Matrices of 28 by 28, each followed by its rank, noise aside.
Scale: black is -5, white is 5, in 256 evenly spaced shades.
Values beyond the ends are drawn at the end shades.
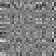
three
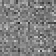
five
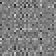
three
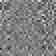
three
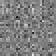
five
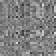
three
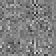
five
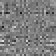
four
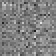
five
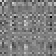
three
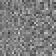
five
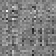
four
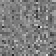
five
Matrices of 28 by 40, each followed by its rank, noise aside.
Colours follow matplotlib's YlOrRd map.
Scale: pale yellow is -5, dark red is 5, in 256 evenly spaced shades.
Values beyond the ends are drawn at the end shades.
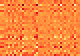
three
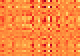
two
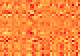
three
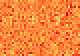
six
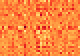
three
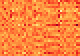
four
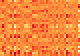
two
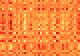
two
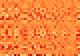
three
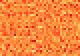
six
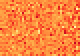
eight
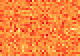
eight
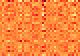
two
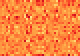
three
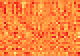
four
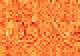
six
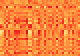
two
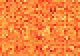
eight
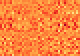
four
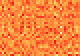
four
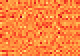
six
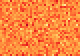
eight
